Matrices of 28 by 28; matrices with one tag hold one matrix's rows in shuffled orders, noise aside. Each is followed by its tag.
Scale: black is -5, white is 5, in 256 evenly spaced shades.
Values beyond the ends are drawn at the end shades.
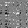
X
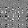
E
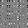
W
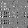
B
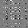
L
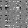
X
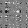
X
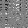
X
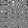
E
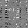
X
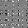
E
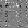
X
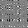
W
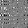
B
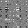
X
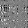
B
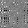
B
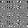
W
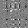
L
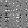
X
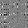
B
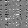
X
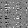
X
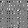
W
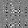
L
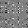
E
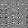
E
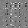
L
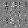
L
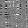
X
